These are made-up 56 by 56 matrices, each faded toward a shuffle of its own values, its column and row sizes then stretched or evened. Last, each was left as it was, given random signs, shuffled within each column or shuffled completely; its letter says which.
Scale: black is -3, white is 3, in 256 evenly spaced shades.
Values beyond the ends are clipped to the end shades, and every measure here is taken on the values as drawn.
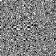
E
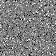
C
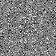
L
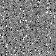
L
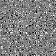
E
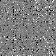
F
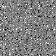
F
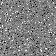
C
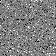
C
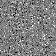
L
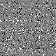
F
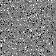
L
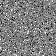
C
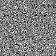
F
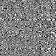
E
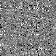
F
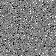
C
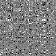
E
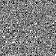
E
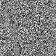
L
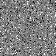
L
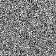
L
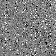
L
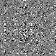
E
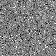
C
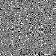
E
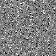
L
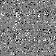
F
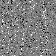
L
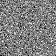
C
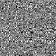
E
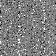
L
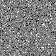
C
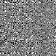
E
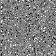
L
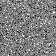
C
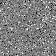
C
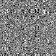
E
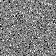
C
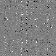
F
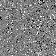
L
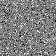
C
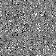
F
